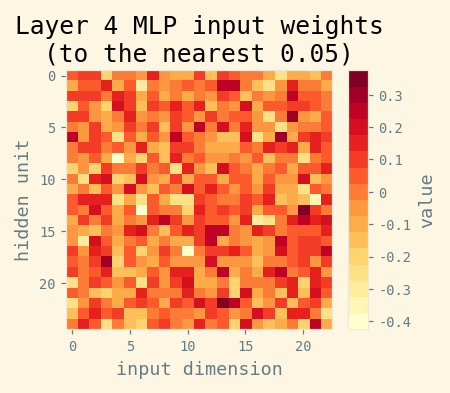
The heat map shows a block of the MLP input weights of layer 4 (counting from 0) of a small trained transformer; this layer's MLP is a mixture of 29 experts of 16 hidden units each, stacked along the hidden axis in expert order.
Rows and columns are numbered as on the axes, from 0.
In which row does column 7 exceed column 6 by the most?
13
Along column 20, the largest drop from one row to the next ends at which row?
11
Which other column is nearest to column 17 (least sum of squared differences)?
16
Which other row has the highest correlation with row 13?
17
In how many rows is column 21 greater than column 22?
14
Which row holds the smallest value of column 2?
9
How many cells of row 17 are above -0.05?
16
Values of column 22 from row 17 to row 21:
0.25 0.1 -0.05 0.1 0.05
